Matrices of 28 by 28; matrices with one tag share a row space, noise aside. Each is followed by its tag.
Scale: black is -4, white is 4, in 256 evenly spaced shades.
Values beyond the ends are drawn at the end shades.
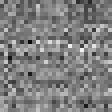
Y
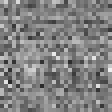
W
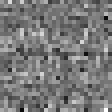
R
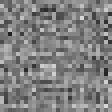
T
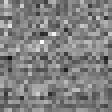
R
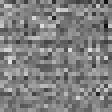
T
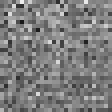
Y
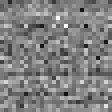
R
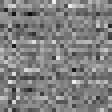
W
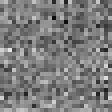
T
